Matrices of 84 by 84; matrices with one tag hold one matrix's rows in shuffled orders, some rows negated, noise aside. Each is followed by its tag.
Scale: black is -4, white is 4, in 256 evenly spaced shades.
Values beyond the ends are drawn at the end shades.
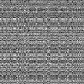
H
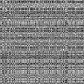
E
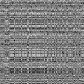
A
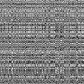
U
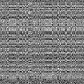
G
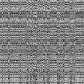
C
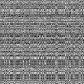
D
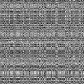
D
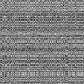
E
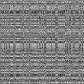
D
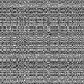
H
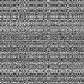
H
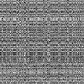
H
